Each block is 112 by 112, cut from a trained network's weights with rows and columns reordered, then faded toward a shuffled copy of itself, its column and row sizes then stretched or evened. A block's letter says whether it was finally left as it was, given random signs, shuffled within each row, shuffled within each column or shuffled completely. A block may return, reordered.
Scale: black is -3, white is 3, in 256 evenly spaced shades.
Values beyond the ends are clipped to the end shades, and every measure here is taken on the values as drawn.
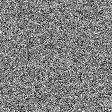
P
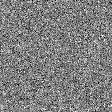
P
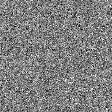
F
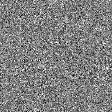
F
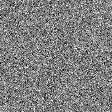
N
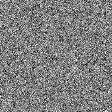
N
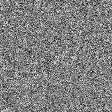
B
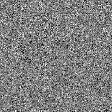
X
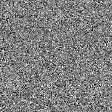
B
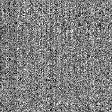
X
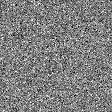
P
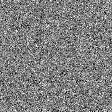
B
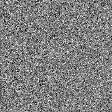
N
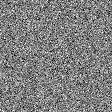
P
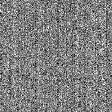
X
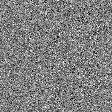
N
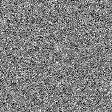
B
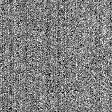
N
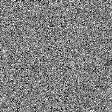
F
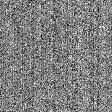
N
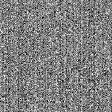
X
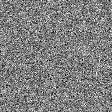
B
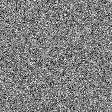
P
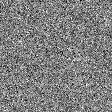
P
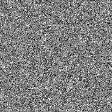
F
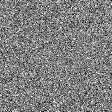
B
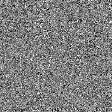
F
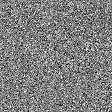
P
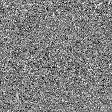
B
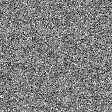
P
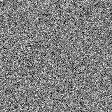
P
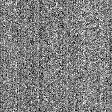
N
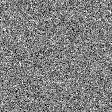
P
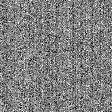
N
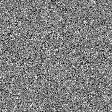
B
